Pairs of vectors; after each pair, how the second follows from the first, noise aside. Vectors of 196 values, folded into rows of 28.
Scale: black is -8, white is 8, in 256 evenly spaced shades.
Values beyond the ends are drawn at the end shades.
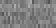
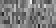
scaled up.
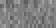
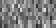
reversed, negated, scaled up.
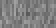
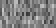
scaled up.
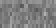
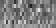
wrapped around, scaled up.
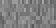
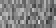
wrapped around, scaled up.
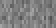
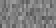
sign-scrambled.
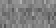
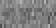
copied.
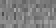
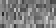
scaled up.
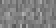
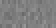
negated, shrunk.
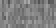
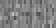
wrapped around.
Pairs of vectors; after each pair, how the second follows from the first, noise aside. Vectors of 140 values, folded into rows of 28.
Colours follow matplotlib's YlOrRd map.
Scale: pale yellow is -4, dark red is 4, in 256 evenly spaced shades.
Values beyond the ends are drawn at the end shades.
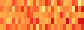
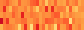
reversed, partly zeroed.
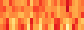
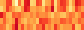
reversed.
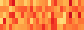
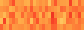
shrunk.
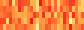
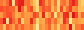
copied.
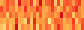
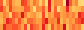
reversed.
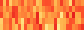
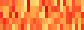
reversed.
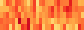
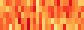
copied.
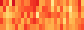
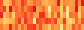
wrapped around.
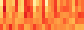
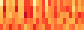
copied.
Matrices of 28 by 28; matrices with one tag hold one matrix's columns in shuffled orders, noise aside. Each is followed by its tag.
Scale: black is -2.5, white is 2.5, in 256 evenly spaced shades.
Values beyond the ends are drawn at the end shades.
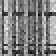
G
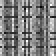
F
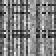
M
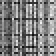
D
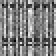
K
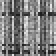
G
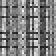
F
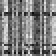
G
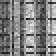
D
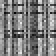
M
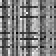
F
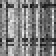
K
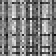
D
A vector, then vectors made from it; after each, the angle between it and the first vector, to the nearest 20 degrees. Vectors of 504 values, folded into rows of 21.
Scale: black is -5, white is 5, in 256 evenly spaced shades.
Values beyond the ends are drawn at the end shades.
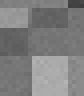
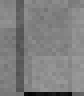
80 degrees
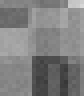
160 degrees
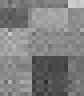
160 degrees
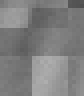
20 degrees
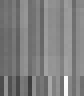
80 degrees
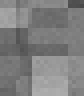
20 degrees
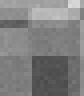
140 degrees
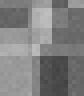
140 degrees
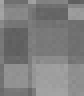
40 degrees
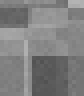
160 degrees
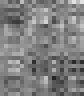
120 degrees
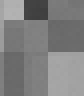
60 degrees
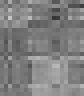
40 degrees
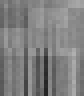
120 degrees
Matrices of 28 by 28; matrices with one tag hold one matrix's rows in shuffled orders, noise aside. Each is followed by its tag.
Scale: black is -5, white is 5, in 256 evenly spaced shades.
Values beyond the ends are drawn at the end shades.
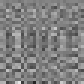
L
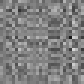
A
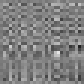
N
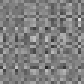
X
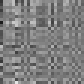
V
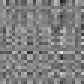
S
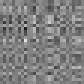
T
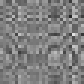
A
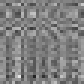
L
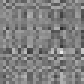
S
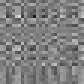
L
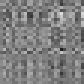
S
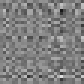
S
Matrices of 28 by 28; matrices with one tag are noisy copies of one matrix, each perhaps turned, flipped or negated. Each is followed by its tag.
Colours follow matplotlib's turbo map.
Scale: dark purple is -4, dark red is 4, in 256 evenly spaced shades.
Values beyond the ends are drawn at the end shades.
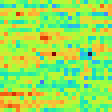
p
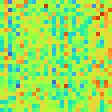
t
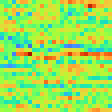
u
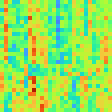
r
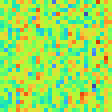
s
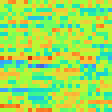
u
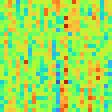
u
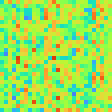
s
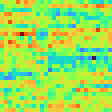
r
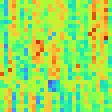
p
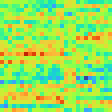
r
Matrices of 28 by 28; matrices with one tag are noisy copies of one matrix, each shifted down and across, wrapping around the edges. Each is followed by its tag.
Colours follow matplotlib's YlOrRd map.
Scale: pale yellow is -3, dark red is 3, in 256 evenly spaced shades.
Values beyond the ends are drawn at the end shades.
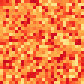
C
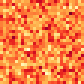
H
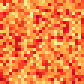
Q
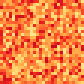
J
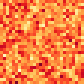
J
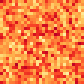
H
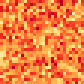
C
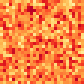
H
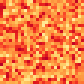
H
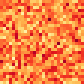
C
